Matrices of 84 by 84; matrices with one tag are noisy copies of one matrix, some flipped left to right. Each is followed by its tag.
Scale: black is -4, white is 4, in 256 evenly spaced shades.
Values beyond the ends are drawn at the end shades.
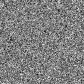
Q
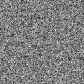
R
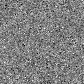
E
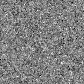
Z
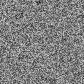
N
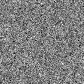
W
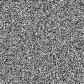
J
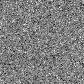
J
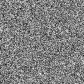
W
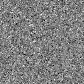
Z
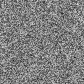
N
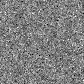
N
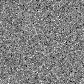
J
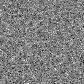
R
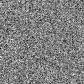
E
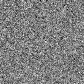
J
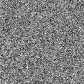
E
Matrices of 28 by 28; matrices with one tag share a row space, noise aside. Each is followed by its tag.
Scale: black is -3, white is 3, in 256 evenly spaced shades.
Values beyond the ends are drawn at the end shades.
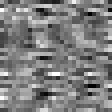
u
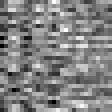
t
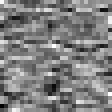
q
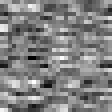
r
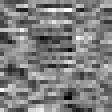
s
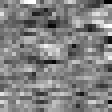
u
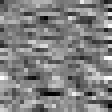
u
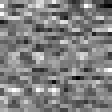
t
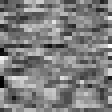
q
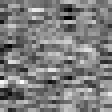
s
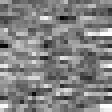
r
